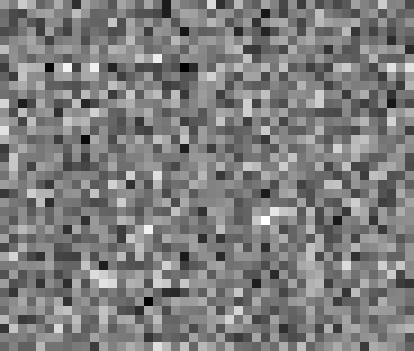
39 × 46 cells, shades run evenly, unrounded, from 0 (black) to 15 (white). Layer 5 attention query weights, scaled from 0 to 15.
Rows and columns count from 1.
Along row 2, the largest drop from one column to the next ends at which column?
30
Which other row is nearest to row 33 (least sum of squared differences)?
28
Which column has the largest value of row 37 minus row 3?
2
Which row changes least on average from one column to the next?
7
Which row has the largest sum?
39
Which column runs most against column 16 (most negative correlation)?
8
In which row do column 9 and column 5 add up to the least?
29
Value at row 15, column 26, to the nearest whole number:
5
